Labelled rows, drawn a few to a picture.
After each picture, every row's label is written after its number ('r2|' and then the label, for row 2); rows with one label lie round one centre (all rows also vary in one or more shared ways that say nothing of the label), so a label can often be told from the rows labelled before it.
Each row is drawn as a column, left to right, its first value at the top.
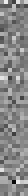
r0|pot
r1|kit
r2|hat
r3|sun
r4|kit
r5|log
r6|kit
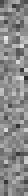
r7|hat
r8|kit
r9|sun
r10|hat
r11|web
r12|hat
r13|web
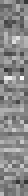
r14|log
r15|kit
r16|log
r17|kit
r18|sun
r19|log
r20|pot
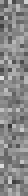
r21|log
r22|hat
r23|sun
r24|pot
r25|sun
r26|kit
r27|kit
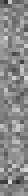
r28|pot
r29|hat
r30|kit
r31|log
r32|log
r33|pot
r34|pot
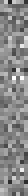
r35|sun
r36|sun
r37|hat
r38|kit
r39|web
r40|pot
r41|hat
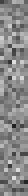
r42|hat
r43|pot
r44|kit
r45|web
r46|pot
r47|web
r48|web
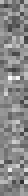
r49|kit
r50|hat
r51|pot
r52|log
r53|log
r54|sun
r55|pot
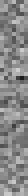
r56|sun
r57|sun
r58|log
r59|web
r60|web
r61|sun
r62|sun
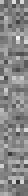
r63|log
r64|hat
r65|web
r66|kit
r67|kit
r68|kit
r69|kit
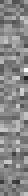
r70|log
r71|kit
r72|kit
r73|hat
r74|log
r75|hat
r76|web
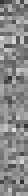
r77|hat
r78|log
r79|sun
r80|kit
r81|web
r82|web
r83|web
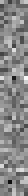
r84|log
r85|kit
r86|pot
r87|sun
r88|pot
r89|pot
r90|kit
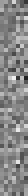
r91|sun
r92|log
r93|sun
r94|kit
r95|kit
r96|hat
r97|hat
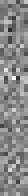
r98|web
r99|web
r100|pot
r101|log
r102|web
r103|hat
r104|kit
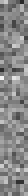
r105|log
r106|kit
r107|log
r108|hat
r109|pot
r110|sun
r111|pot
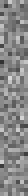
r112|kit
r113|hat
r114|kit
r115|sun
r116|kit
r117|web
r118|web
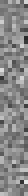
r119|web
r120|log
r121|sun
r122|kit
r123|kit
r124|pot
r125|pot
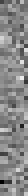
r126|web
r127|web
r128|sun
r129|sun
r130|pot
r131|web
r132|log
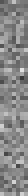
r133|log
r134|web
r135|web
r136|log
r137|kit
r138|web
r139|log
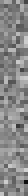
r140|log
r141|kit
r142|log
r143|log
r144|web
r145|sun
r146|pot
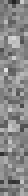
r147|web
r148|web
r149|log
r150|hat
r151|pot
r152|sun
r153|web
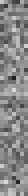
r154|log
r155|hat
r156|sun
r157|hat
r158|hat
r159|sun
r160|hat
